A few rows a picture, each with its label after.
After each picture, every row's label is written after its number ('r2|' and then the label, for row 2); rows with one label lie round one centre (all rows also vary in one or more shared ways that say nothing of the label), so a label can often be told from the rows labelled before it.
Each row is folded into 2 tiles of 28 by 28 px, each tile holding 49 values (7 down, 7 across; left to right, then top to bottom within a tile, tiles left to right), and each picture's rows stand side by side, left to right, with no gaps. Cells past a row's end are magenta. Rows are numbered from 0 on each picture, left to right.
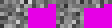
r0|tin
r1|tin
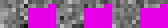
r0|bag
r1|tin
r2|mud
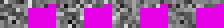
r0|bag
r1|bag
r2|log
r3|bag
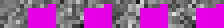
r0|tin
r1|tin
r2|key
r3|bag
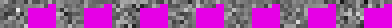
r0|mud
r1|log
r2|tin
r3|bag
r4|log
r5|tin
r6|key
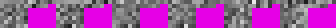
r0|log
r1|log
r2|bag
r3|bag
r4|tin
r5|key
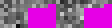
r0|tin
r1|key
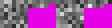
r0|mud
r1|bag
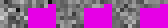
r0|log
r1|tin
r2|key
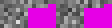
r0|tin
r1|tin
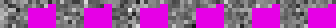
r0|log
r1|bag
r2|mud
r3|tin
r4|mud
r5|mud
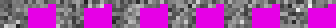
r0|tin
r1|mud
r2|key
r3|tin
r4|tin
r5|bag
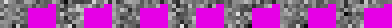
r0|bag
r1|key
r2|log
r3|log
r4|tin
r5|bag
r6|log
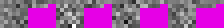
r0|mud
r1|key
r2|bag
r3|key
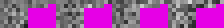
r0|key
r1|mud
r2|key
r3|tin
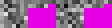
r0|log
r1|bag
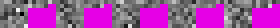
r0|mud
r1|log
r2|bag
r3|mud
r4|log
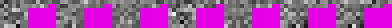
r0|tin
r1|bag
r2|tin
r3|bag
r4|mud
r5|bag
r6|bag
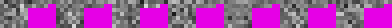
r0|key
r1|key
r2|mud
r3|mud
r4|tin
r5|key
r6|bag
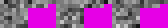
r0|key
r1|log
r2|tin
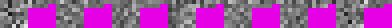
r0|log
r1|bag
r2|key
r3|key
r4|bag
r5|mud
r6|log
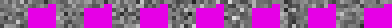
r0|tin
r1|log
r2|log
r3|mud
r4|bag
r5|log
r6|bag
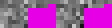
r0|bag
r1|bag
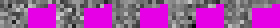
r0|bag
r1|log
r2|tin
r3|tin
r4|tin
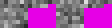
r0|tin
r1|log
